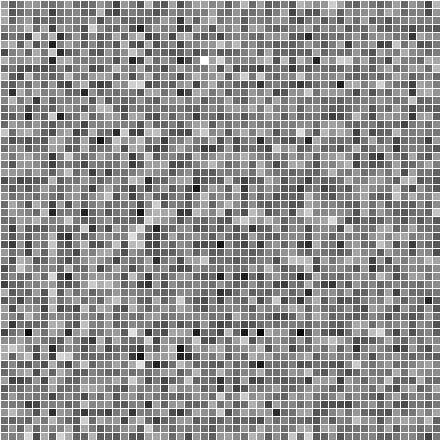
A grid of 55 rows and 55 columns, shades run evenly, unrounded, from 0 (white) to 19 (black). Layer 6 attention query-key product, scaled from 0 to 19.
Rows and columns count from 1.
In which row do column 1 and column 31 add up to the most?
42
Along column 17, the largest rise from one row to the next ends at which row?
8
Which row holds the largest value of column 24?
45
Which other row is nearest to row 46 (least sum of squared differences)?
53
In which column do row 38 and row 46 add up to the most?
33
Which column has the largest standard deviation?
7
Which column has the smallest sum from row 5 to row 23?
34
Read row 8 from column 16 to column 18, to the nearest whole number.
8 16 14
